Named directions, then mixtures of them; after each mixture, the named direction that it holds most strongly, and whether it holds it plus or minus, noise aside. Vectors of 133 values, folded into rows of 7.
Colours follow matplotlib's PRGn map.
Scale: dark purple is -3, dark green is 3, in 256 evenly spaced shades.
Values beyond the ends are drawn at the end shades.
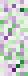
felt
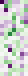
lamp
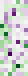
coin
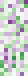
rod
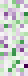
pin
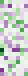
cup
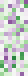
rod, plus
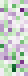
felt, minus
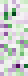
coin, minus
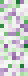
rod, minus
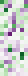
lamp, minus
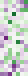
coin, minus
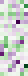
pin, minus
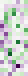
coin, minus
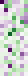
lamp, plus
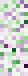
pin, plus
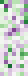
lamp, minus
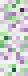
felt, minus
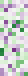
cup, plus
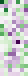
lamp, minus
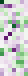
cup, plus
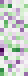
cup, minus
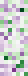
felt, plus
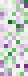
rod, minus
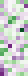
rod, minus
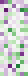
felt, plus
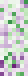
rod, minus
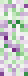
cup, plus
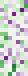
coin, plus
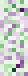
felt, minus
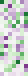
pin, plus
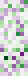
rod, minus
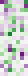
lamp, plus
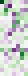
lamp, minus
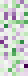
pin, plus
